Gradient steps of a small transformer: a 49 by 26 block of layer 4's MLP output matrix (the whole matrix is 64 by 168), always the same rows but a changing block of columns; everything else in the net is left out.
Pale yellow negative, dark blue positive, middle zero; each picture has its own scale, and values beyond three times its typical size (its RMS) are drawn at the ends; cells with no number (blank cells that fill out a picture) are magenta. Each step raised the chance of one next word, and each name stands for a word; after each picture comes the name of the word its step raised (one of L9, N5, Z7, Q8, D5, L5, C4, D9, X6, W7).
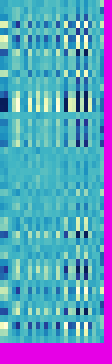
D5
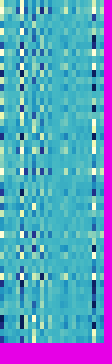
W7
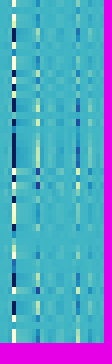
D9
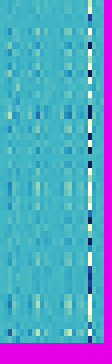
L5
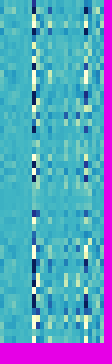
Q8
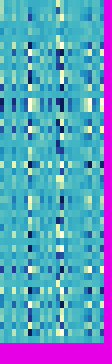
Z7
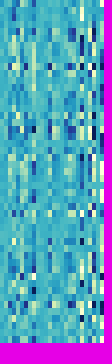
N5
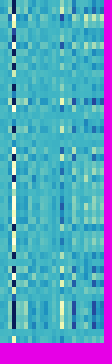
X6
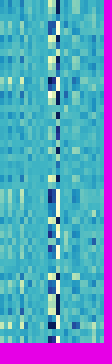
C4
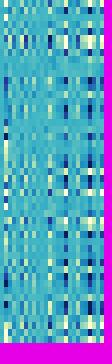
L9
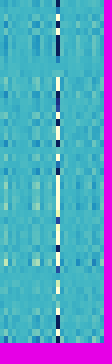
L9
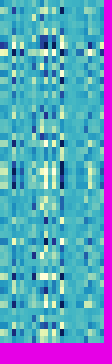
L5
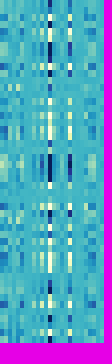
N5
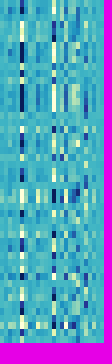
C4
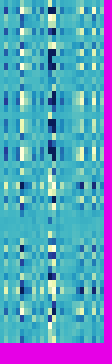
W7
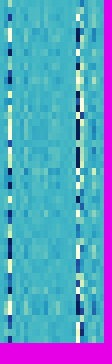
D9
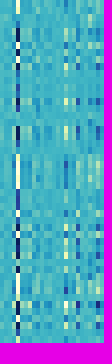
N5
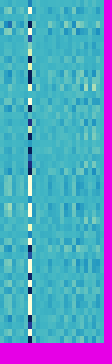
Q8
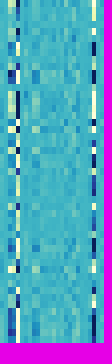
Z7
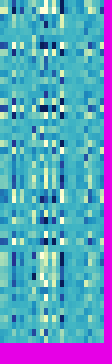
X6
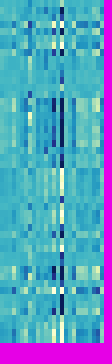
D5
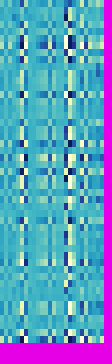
L9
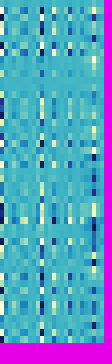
L5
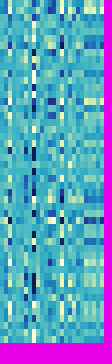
X6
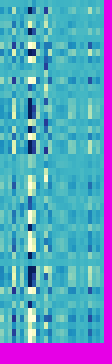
Z7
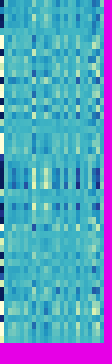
D9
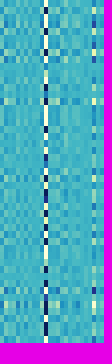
Q8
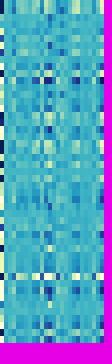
C4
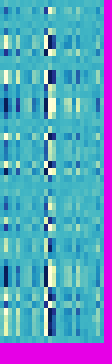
Z7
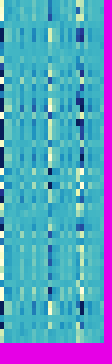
D9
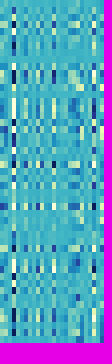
Z7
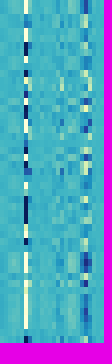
X6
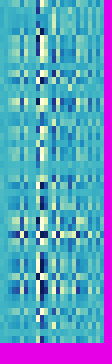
C4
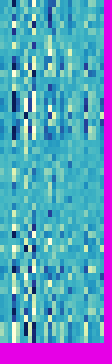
D5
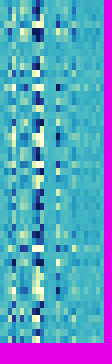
W7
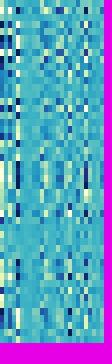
Q8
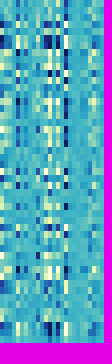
D5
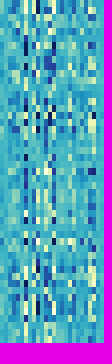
X6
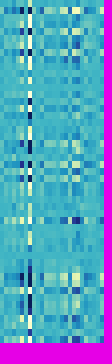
Q8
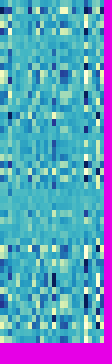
Q8
